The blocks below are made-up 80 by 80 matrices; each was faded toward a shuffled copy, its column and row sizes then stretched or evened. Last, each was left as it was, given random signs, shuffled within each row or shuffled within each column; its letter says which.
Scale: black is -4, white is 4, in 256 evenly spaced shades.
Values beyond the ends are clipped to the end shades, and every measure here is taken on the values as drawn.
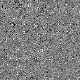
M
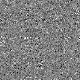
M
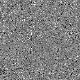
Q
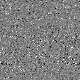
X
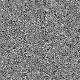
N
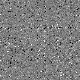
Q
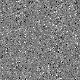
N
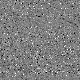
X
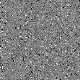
N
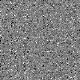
Q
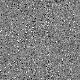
N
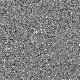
N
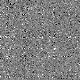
Q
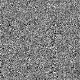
Q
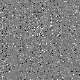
Q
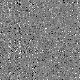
M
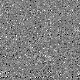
Q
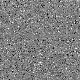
X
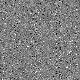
N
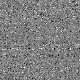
X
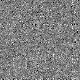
Q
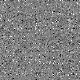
Q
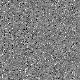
N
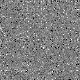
Q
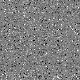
Q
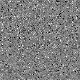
Q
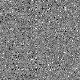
M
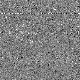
Q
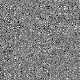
M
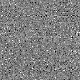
M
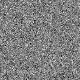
N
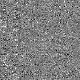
M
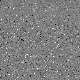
X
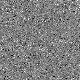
X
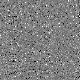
M
